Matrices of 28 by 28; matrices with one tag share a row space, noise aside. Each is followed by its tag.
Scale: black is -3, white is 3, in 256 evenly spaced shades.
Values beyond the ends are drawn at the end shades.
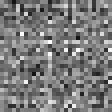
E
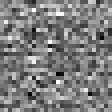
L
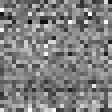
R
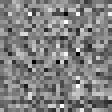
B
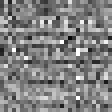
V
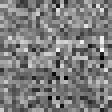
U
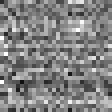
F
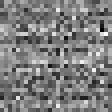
U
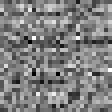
B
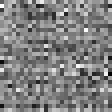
R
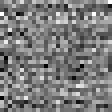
F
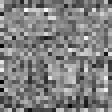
R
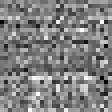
U
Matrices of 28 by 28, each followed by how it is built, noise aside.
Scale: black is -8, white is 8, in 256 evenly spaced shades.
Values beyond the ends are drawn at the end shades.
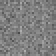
repeating rows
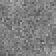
smooth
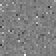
sparse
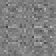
low rank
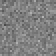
noise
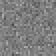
noise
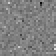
sparse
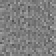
repeating rows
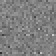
uneven rows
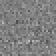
uneven rows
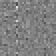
uneven columns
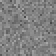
noise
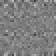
low rank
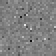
sparse
